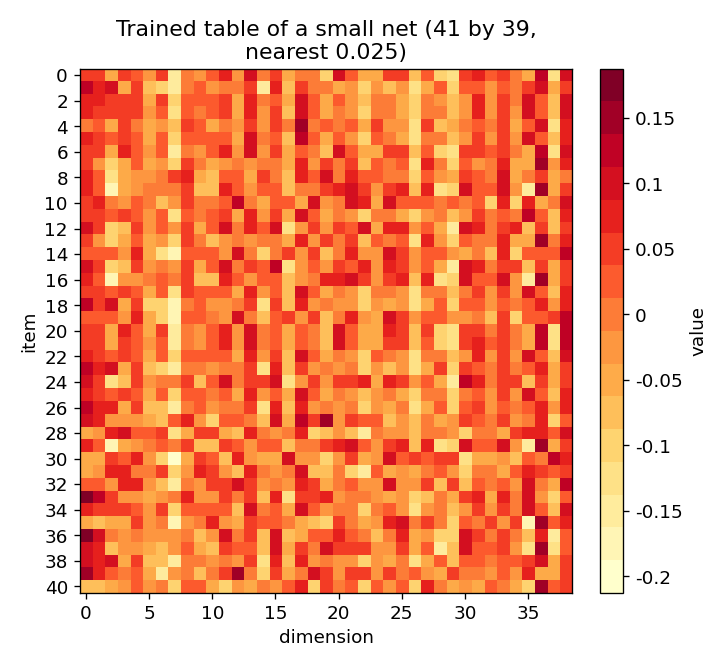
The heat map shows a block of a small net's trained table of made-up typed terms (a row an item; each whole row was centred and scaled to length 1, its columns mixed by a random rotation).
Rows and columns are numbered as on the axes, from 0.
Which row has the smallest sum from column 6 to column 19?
30
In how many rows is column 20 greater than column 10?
18
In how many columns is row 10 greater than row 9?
18
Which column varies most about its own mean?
35
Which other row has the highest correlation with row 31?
28
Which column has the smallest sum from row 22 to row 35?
7
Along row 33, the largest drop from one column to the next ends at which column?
16
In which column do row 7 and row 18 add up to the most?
36
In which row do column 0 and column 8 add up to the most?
33
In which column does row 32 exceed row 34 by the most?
12
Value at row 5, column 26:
-0.125
